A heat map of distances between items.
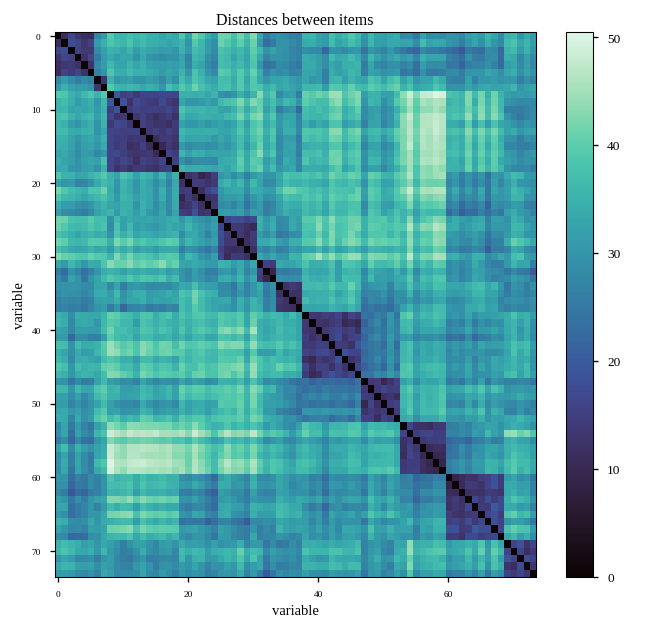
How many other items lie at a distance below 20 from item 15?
10
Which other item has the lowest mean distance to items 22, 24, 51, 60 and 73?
23
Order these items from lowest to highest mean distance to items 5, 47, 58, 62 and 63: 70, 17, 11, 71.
71, 70, 17, 11
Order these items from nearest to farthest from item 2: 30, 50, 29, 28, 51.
50, 51, 29, 28, 30
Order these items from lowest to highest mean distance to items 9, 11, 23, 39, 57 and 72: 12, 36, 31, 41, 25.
12, 41, 36, 25, 31
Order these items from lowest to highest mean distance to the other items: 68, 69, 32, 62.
62, 68, 32, 69
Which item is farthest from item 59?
8
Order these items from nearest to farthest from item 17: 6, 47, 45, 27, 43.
47, 6, 27, 45, 43
